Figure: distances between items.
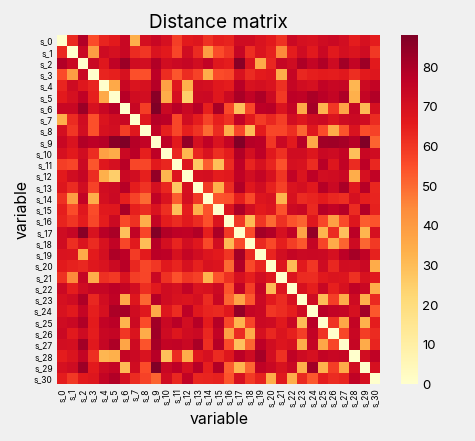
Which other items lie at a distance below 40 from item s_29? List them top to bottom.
s_6, s_17, s_23, s_25, s_27
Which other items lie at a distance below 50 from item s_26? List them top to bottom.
s_8, s_16, s_18
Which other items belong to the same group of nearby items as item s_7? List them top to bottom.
s_0
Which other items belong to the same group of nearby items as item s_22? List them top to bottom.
s_20, s_30
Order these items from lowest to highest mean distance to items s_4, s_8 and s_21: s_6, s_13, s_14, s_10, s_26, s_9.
s_14, s_10, s_26, s_13, s_6, s_9
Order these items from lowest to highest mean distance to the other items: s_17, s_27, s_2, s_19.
s_27, s_17, s_19, s_2
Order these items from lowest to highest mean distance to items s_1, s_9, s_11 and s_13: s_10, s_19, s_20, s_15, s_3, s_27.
s_15, s_3, s_20, s_10, s_19, s_27
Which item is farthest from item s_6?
s_9
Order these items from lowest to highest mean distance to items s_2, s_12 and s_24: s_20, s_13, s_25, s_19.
s_19, s_20, s_13, s_25
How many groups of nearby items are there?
9
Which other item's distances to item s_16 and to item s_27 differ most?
s_17
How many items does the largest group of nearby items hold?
6
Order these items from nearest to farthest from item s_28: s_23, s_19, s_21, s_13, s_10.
s_10, s_21, s_13, s_23, s_19
